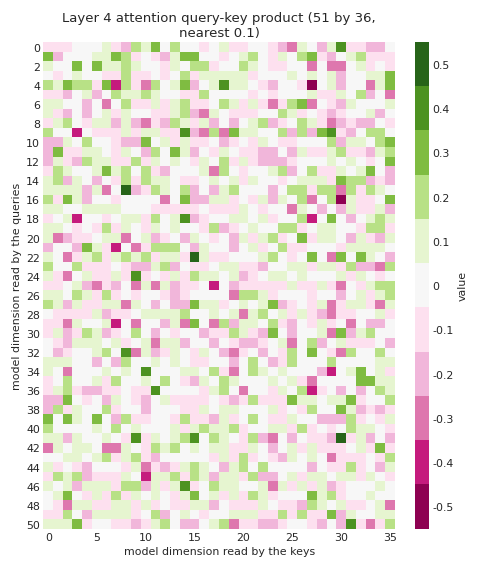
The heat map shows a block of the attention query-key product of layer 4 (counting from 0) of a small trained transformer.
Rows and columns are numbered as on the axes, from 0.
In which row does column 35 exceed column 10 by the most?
4
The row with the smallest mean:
25
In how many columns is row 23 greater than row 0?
14
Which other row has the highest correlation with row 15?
6
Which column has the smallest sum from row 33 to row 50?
23
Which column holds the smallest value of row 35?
27
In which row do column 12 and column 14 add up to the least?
29
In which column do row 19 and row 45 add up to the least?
10
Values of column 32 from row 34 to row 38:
0.3 0.3 -0.2 -0.1 -0.2
